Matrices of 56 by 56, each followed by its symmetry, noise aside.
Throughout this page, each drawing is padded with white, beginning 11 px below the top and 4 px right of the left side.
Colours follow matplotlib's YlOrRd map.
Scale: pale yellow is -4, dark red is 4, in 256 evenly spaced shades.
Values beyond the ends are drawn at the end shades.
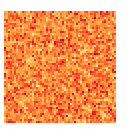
no symmetry.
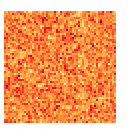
antisymmetric.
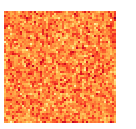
antisymmetric.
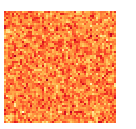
symmetric across the other diagonal.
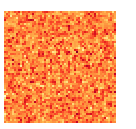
same after a half turn.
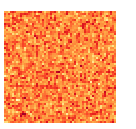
no symmetry.
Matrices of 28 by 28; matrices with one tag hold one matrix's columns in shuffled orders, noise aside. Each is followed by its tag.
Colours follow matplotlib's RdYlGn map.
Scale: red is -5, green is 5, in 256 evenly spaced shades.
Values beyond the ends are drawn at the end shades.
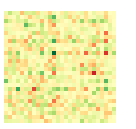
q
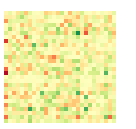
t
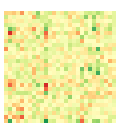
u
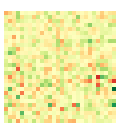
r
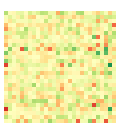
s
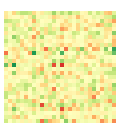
s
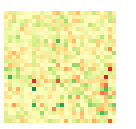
r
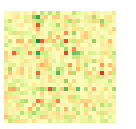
q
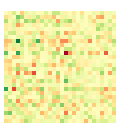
q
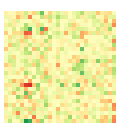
u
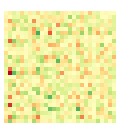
t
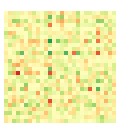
q
